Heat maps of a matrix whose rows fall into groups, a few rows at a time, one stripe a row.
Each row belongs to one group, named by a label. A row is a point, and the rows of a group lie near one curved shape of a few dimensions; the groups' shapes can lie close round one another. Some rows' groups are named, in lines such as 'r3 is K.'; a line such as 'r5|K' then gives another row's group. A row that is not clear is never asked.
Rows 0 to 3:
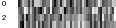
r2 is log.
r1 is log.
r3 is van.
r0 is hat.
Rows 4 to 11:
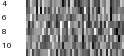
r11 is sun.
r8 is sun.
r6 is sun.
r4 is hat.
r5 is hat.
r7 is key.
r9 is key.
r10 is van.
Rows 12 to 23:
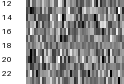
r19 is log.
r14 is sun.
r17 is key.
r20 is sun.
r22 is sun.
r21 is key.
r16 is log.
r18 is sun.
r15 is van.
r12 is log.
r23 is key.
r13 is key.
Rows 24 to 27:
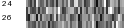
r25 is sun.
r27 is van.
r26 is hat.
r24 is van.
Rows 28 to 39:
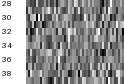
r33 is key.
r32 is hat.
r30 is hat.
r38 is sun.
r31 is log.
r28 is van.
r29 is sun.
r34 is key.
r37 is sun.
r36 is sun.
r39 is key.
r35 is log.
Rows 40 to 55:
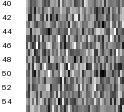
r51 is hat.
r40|key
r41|log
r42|van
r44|key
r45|sun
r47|log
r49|key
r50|log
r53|hat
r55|log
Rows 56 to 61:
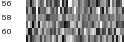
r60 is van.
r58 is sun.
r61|hat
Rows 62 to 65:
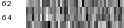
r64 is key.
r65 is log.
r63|key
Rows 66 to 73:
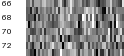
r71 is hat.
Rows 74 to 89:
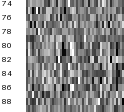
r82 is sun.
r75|hat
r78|hat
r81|hat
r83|sun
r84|log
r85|sun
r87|log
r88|hat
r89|sun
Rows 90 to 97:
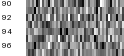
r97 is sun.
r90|van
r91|log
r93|log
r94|key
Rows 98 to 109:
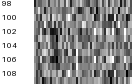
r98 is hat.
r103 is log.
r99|sun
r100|key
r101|van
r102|log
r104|key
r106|log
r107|key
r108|key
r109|log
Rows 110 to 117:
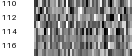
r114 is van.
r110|hat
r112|van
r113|sun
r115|van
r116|van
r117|hat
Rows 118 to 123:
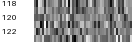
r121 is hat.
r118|hat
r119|hat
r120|sun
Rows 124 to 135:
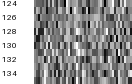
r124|van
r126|van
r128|hat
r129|sun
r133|key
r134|van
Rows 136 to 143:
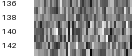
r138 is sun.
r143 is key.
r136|van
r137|log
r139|key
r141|hat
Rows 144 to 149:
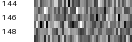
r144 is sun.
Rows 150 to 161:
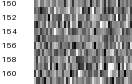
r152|key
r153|hat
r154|key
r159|van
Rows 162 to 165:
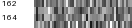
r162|sun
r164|sun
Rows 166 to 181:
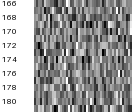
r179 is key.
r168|key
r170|log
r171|hat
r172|key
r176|van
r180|key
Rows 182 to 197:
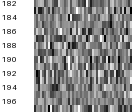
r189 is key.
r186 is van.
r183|hat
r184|hat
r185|log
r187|van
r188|key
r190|log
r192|van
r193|van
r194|key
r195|log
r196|hat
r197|hat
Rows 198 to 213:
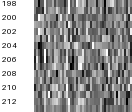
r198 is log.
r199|log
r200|log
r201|key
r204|key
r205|hat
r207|hat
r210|hat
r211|key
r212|log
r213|log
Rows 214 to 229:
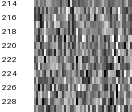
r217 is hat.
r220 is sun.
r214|hat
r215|sun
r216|key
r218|key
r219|van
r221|van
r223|log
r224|van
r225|key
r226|log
